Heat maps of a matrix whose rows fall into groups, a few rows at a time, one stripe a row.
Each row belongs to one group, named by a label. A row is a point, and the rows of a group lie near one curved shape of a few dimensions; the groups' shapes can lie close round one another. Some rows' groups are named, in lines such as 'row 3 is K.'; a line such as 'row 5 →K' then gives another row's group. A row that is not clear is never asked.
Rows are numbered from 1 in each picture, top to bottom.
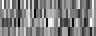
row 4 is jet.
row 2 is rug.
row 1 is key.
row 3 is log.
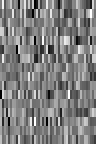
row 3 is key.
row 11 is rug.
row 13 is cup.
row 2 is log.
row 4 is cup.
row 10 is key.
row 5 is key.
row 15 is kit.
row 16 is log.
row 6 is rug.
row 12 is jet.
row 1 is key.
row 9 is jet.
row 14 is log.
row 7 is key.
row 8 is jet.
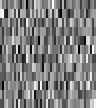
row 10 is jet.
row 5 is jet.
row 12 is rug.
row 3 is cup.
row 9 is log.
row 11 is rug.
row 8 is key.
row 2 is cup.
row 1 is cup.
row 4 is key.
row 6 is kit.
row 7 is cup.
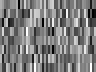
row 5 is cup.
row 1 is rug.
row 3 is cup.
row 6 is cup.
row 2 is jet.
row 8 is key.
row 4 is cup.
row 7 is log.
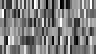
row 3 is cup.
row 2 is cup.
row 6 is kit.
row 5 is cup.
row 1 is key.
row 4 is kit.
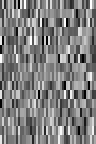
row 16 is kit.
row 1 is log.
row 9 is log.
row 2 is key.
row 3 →jet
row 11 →jet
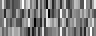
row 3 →rug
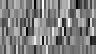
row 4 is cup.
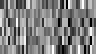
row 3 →jet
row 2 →cup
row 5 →jet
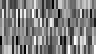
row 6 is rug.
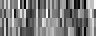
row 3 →cup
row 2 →log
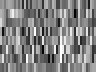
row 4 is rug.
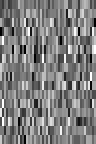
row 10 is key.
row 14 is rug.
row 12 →key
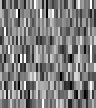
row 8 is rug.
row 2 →rug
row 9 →cup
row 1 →key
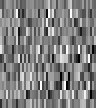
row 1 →cup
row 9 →cup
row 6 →jet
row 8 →key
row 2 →rug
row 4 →rug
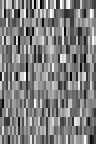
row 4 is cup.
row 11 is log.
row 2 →log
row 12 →jet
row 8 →cup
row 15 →rug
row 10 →cup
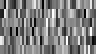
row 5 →jet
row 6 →key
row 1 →key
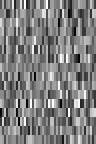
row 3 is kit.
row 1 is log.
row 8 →jet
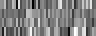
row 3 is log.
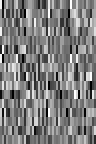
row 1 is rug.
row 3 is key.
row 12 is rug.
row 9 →cup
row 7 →rug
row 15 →rug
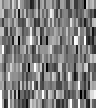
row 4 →jet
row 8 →rug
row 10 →key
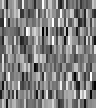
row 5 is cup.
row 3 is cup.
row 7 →rug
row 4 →jet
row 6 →rug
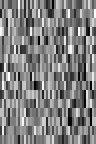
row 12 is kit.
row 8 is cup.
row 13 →jet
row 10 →key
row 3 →cup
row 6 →cup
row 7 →jet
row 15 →rug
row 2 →rug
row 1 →key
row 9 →kit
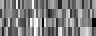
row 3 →jet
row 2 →rug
